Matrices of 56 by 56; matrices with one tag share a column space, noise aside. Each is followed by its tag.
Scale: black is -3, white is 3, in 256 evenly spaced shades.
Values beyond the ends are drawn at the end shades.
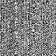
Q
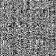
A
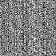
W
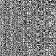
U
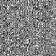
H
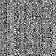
Q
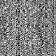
A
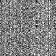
Q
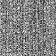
Q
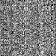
H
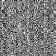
A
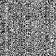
Q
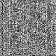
Q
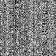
W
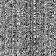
W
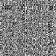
H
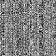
W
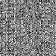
Q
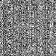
H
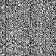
H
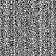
U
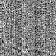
W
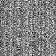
U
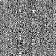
A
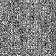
Q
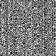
A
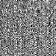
A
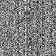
U
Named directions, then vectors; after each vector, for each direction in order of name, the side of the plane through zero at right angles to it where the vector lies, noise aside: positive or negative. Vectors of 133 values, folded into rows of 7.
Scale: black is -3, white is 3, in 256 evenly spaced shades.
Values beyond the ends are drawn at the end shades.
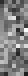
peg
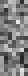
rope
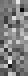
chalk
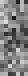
negative, negative, negative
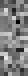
positive, positive, negative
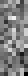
positive, positive, positive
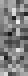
negative, negative, positive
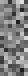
positive, negative, negative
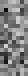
positive, negative, positive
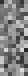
negative, positive, positive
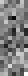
negative, negative, negative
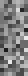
positive, negative, negative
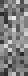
positive, positive, positive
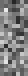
negative, positive, negative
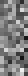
negative, positive, positive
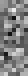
negative, negative, positive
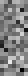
positive, negative, negative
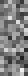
negative, positive, positive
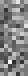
positive, negative, positive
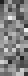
negative, positive, positive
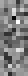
negative, negative, positive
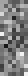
negative, negative, negative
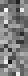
negative, positive, negative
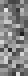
negative, positive, negative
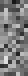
negative, positive, negative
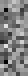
positive, negative, positive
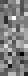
positive, positive, positive
